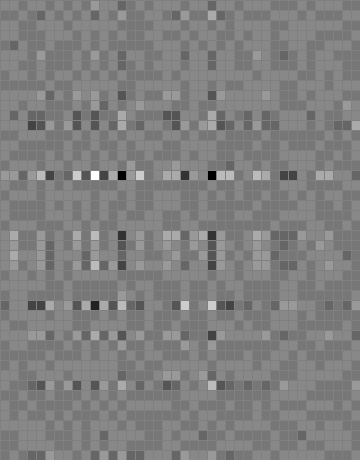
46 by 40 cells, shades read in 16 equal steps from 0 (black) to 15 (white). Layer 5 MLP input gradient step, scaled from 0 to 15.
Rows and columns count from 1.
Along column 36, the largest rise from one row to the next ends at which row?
18
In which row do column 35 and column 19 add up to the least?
12
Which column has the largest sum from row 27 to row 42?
21
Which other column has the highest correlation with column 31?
39
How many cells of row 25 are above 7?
21
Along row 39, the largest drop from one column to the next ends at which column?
25
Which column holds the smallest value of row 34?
24
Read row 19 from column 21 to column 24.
7 7 7 8
